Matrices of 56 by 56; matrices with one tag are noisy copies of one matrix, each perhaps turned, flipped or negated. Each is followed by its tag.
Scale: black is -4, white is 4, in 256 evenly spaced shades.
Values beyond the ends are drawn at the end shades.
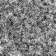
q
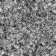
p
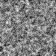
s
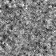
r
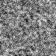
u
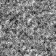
u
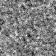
u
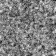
p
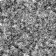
p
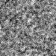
u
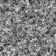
s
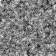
s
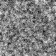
q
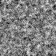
s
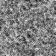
u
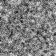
q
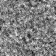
u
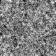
p
